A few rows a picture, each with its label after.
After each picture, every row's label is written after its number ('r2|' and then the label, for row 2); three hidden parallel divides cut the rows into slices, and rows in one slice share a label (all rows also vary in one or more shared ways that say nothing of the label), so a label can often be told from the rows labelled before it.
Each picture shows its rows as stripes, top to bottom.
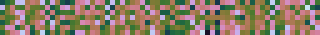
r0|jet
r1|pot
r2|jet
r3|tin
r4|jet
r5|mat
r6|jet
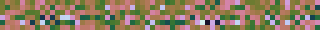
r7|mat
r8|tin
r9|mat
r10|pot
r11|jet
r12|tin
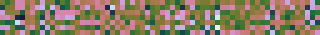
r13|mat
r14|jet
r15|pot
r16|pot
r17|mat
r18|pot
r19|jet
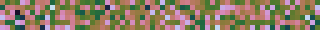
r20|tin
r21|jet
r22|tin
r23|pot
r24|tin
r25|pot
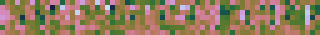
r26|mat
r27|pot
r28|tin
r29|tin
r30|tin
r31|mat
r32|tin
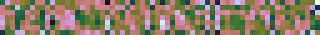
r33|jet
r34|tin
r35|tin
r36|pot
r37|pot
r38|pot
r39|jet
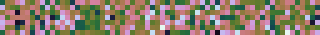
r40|jet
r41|pot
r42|tin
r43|pot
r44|pot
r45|pot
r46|jet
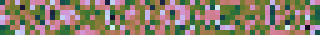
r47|jet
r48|pot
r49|pot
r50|pot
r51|pot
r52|jet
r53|mat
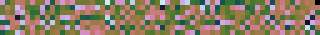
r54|pot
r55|jet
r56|mat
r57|pot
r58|jet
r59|tin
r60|mat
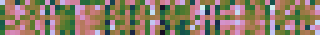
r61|pot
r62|jet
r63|jet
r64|mat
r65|jet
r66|jet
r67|jet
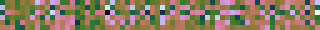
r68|mat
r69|pot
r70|jet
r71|pot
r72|tin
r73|tin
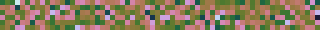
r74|mat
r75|tin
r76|mat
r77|pot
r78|mat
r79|mat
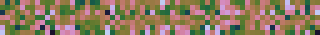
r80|tin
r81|mat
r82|jet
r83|tin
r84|mat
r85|pot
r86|pot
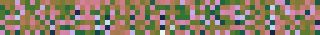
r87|tin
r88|jet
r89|mat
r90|jet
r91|pot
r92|jet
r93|pot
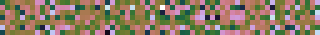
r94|jet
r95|pot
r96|mat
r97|jet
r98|mat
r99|pot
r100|jet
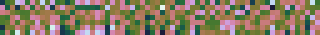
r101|jet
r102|pot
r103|mat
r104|mat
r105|mat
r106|jet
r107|jet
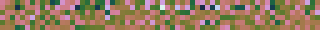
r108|tin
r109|pot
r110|mat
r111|tin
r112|mat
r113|tin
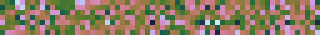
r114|mat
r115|jet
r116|mat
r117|tin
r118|pot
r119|mat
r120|jet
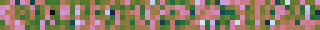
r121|mat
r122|tin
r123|pot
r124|tin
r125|jet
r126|mat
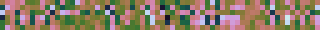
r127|mat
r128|jet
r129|pot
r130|jet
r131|jet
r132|mat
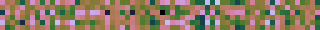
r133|pot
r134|mat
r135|jet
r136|tin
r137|pot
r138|tin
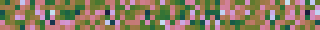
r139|mat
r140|mat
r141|jet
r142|jet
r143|pot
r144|tin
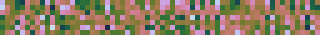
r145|pot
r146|pot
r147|tin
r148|jet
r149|mat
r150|jet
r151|mat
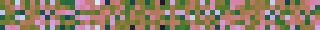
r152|jet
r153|mat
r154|pot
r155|jet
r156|mat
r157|jet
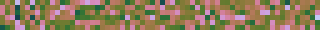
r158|mat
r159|tin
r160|tin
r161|mat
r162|mat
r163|mat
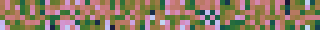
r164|tin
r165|tin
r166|tin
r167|mat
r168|pot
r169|pot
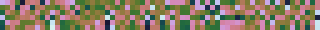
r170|pot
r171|mat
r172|mat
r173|pot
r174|jet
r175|jet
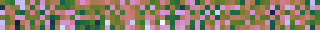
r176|mat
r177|jet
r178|pot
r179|mat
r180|pot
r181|pot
